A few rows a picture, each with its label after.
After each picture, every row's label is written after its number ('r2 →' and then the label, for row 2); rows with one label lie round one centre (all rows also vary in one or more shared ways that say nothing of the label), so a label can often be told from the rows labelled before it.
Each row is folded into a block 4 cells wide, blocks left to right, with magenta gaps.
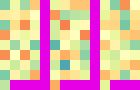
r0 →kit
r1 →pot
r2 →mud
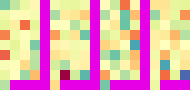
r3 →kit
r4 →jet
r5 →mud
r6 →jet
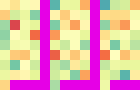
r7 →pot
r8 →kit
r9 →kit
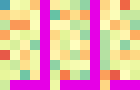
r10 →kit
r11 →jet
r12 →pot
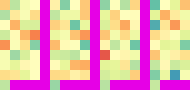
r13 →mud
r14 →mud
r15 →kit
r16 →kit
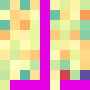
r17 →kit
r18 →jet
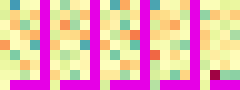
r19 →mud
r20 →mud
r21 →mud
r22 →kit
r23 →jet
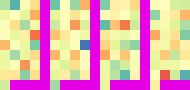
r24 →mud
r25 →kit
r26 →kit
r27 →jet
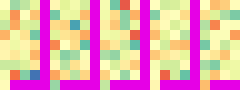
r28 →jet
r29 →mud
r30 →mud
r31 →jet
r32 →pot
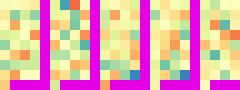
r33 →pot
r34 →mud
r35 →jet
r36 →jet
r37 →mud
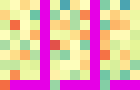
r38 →pot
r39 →mud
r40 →kit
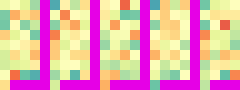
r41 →jet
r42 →kit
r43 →pot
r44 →kit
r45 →kit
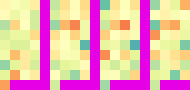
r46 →pot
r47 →kit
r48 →kit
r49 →kit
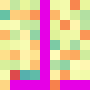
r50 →jet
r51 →pot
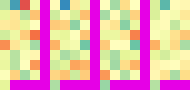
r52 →mud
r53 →mud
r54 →mud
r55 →mud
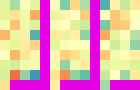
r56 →jet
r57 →jet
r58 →kit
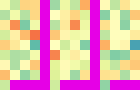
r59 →mud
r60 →kit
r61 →mud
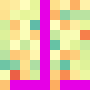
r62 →pot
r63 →pot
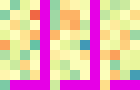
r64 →mud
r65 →kit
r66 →jet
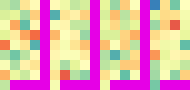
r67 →mud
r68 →jet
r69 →mud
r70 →kit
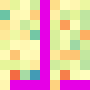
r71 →jet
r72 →pot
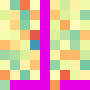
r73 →mud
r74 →pot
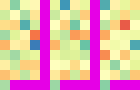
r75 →mud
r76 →mud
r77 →kit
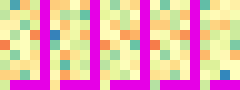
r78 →mud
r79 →pot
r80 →mud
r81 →mud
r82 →kit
